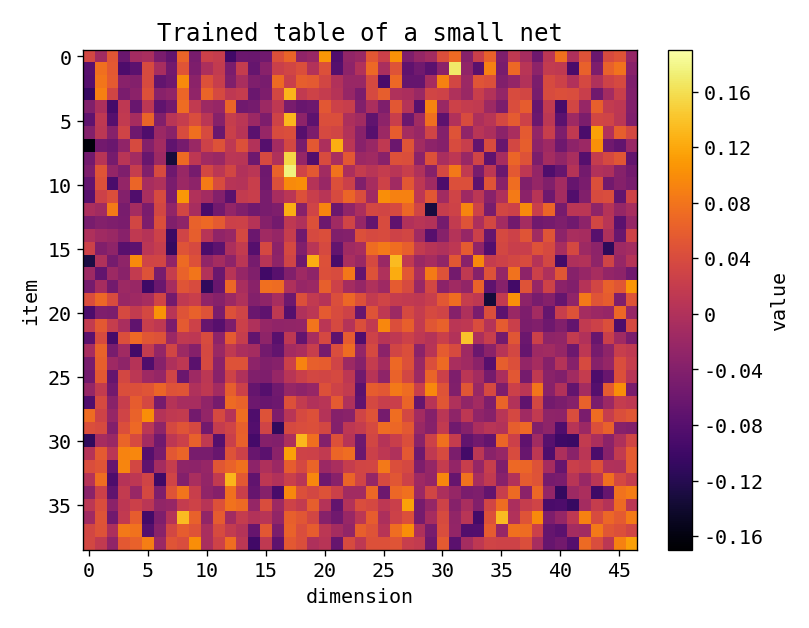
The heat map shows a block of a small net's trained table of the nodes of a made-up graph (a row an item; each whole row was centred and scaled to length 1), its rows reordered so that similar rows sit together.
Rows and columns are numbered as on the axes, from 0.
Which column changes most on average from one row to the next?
0
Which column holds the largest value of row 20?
6
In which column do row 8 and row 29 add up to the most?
17
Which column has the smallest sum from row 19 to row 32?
14
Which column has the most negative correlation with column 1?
9
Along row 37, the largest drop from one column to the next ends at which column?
5
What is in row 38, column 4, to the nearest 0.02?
0.06
